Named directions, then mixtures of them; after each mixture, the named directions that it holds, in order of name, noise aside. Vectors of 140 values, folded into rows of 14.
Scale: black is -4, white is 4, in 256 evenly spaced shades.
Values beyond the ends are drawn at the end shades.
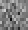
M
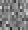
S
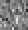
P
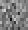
M.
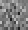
M.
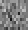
M.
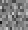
M, S.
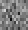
M.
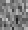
P.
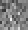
M.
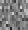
S.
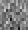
M, S.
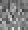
M, P.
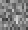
M, P.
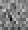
M.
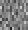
P, S.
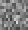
M, P.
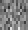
M, S.
